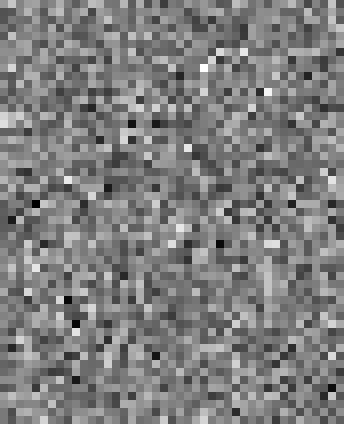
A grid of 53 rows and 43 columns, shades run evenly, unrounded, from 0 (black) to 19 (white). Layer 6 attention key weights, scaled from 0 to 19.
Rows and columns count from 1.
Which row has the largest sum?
7
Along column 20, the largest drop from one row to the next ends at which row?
15
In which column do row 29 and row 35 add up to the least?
38
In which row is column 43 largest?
4
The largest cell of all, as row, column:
9, 26
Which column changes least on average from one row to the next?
23
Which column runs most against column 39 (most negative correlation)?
43
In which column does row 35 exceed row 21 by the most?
14
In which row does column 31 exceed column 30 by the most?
52
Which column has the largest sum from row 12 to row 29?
16
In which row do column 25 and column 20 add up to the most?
32
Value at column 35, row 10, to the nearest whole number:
15
